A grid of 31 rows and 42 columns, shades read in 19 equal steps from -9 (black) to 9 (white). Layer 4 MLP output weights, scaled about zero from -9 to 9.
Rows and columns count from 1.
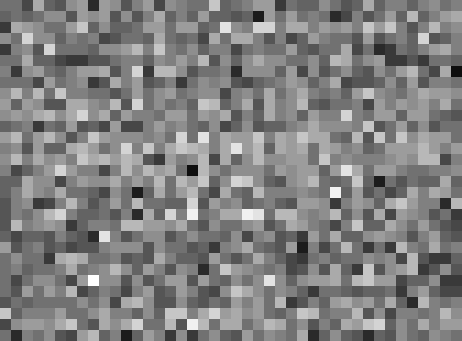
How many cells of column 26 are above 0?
10
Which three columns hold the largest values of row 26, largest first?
9, 25, 34
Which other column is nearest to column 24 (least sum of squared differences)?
21
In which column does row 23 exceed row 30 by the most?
1
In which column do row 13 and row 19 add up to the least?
31
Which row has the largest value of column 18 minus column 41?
19
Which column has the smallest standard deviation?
30
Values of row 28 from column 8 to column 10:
1 -1 1
